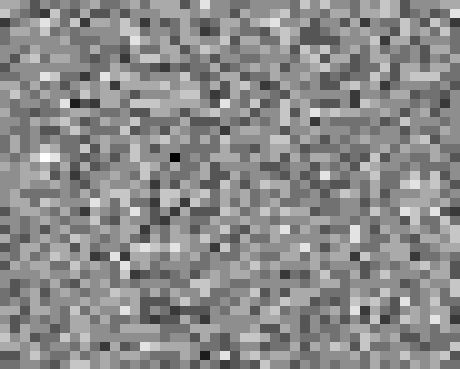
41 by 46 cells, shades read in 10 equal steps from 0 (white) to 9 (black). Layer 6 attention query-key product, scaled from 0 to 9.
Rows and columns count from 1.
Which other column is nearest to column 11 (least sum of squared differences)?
43
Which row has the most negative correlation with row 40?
1
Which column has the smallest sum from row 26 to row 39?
36
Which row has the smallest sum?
28
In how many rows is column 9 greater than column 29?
16
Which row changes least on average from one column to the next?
32
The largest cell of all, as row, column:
18, 18
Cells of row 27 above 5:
4
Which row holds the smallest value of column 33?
20
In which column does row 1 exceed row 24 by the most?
41
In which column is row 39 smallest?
15
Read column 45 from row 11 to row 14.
6 7 4 5
